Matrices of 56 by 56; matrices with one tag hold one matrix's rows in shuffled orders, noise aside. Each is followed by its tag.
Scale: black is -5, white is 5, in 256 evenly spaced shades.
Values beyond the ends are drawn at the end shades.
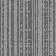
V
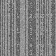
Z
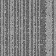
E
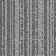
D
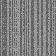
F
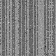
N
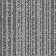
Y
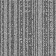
V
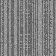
V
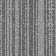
N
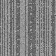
Z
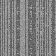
Z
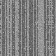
N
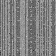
Z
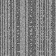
Z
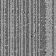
E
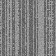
N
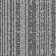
Z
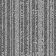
D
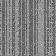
N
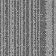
E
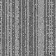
N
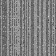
F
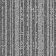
D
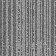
Y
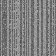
F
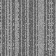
N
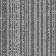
F
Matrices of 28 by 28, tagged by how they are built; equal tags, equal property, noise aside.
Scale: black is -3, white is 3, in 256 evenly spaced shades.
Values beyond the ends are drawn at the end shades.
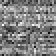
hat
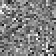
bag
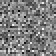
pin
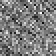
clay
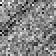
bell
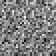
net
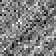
bell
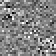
bag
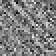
clay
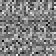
net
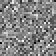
bell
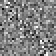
bag
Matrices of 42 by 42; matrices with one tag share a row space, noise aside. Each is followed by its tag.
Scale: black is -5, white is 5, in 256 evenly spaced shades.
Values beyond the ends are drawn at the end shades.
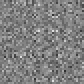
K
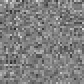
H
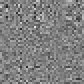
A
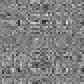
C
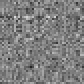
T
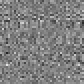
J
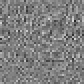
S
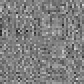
S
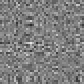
T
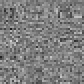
H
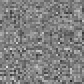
H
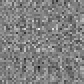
K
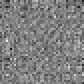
J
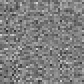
H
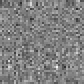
T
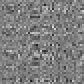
C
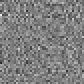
S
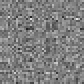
T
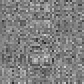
C
